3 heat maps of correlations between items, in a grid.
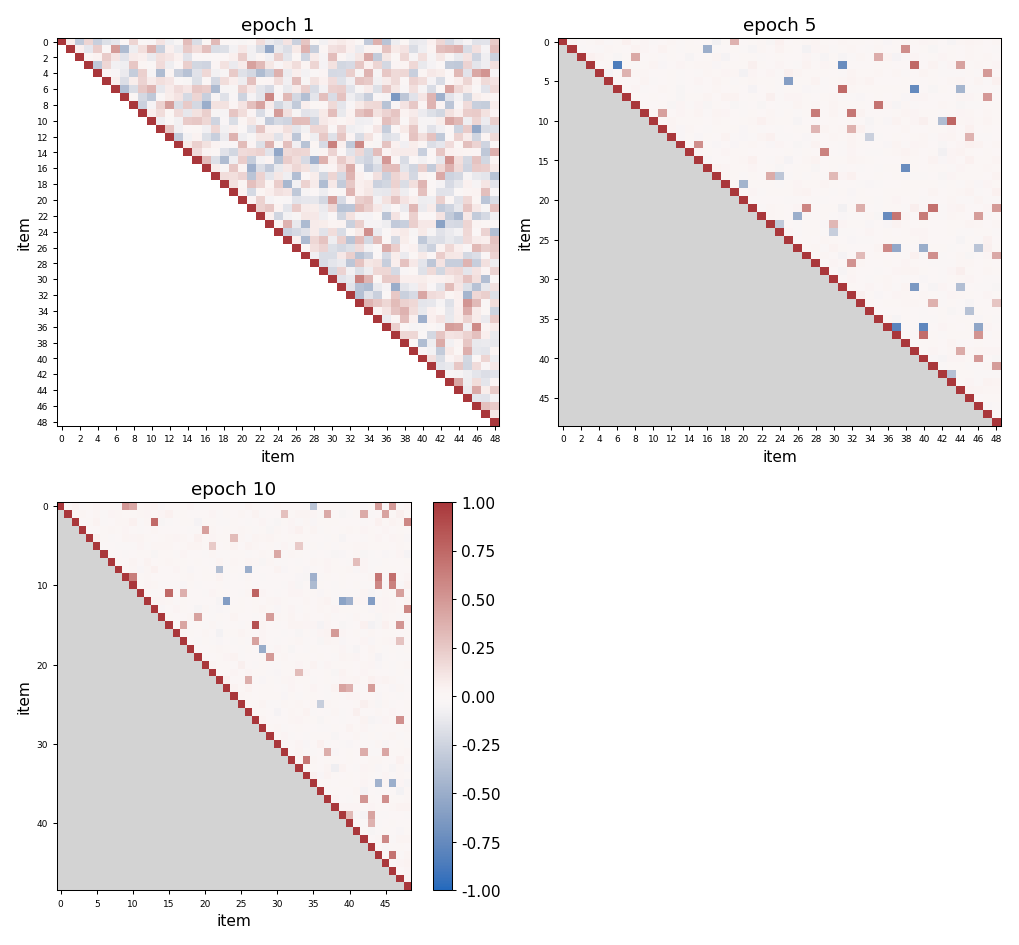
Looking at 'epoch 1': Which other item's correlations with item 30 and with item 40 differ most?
33
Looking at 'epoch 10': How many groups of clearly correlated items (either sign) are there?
16
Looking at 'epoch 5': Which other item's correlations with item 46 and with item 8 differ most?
35
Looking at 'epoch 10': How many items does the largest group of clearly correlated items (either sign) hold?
6
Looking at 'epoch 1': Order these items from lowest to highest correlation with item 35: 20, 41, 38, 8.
20, 41, 8, 38
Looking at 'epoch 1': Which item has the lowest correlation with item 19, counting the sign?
26
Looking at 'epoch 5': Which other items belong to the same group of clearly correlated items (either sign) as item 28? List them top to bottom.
9, 11, 32
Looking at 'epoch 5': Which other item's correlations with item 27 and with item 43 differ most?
10
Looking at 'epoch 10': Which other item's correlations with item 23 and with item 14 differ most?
12
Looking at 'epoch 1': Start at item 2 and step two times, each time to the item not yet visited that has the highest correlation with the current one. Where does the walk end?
24
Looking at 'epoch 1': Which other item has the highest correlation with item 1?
6
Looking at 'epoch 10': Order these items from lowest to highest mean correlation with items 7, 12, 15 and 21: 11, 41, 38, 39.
39, 38, 41, 11
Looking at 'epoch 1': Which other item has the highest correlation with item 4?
47
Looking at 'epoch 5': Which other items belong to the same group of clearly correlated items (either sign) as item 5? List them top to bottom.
25
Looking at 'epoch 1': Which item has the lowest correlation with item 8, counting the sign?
16
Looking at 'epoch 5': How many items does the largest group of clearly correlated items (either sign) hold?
6
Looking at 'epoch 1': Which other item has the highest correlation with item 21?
3
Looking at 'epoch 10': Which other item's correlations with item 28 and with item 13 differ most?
2
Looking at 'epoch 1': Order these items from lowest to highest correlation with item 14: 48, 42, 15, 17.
17, 15, 42, 48
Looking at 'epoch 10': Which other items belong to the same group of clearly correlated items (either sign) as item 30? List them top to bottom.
6
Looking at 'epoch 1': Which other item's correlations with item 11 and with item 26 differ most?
46
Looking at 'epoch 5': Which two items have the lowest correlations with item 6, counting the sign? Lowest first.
3, 39
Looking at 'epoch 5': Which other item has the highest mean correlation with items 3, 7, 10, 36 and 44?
39
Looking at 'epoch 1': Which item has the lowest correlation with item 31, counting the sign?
37
